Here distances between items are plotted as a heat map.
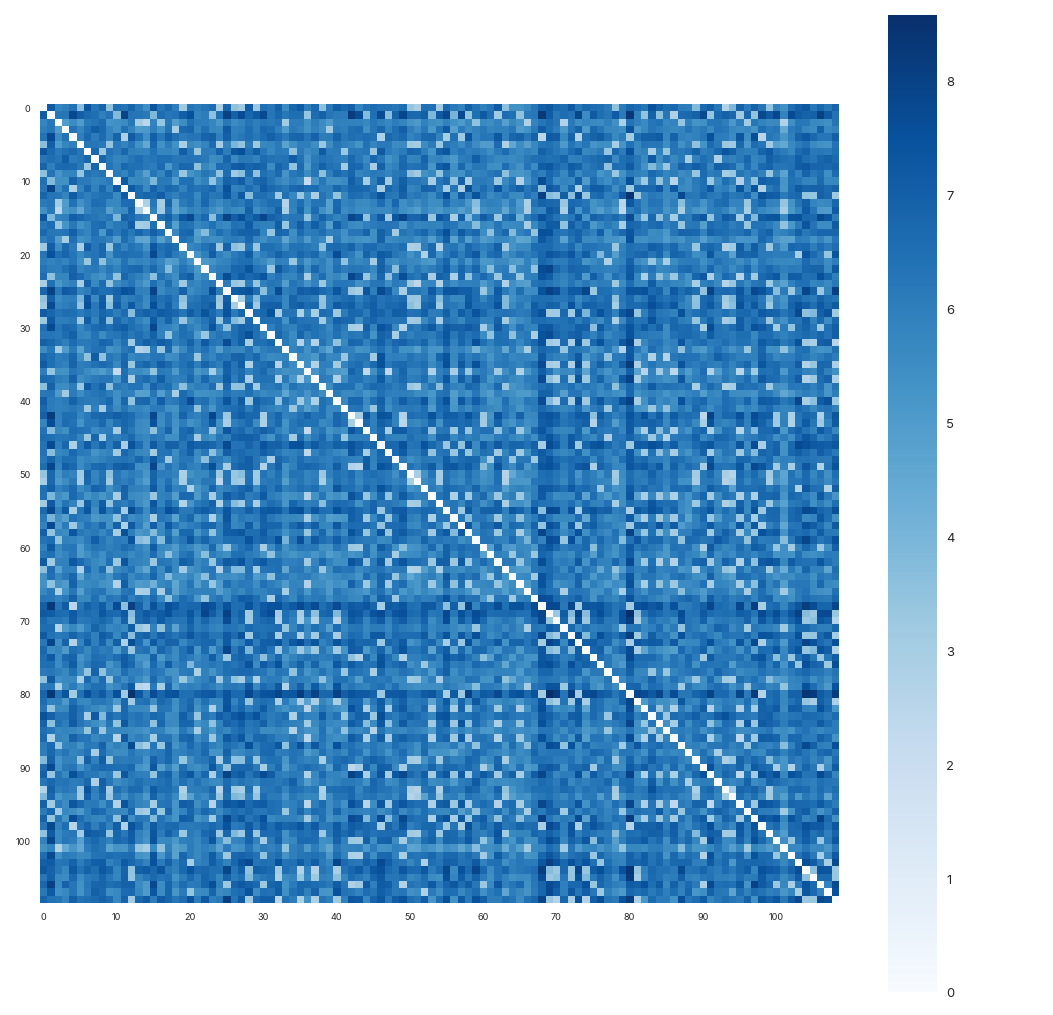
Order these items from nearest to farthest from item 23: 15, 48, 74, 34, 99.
15, 74, 34, 48, 99
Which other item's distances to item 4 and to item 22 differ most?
68
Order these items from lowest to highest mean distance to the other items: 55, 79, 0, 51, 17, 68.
51, 79, 0, 17, 55, 68
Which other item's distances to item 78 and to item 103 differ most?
27
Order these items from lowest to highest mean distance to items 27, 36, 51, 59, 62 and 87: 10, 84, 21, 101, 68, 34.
101, 10, 84, 21, 34, 68
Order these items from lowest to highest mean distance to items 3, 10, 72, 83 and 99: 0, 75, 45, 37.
37, 45, 0, 75
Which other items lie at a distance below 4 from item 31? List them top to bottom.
17, 22, 48, 61, 64, 67
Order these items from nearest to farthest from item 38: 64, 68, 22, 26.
26, 64, 22, 68
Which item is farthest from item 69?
80
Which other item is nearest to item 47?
36
